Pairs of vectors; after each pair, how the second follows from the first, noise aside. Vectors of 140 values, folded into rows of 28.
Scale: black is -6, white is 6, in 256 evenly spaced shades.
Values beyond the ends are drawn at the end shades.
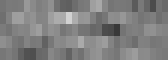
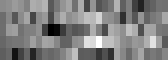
reversed, scaled up.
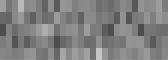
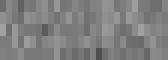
negated, shrunk.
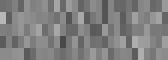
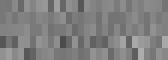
partly zeroed.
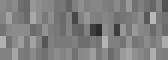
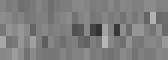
partly zeroed.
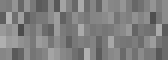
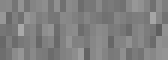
negated, shrunk.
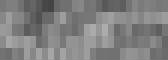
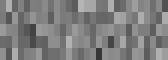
shuffled.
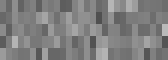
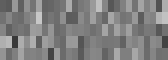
shuffled.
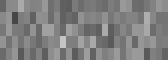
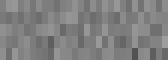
wrapped around, negated, shrunk.
